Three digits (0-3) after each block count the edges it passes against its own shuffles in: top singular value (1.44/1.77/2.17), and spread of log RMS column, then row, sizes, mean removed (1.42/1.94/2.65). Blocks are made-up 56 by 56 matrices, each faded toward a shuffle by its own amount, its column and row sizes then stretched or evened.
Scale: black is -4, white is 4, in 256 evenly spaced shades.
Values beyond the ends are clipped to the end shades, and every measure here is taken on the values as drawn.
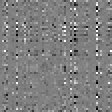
3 3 2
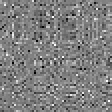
3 1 0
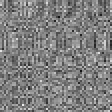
3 2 0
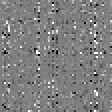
1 3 1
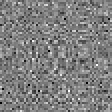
3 0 1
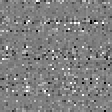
0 1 3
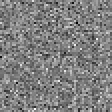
0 0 0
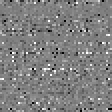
0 0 3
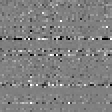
2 0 3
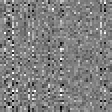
3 3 0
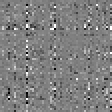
2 3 2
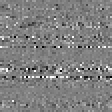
2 0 3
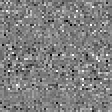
1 0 2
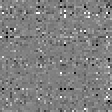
1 2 2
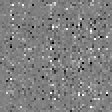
0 2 1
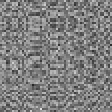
3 1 0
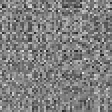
3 0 2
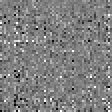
0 3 2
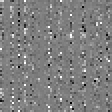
0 3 0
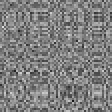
3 0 2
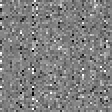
0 2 0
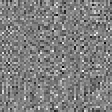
3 2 0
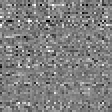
2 1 3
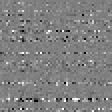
2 1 3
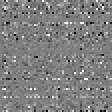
0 2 3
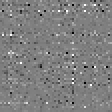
1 1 2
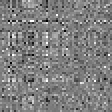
3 2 2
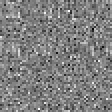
2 1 0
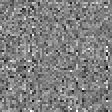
1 2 1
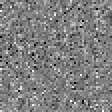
0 1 0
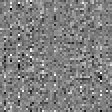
0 3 0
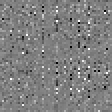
0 2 1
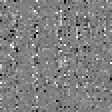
1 2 1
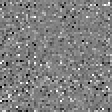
0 1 1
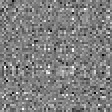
3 1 1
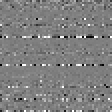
3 0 3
